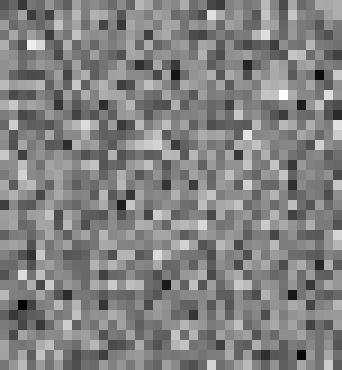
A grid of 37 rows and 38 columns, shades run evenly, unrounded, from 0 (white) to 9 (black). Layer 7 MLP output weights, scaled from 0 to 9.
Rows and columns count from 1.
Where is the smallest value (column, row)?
32, 10
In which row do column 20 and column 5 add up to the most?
8
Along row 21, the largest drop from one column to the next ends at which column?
15
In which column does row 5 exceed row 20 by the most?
31
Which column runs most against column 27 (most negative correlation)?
35
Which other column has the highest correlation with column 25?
18
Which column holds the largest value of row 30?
33
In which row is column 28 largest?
7
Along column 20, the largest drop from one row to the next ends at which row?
16
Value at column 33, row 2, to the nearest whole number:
2
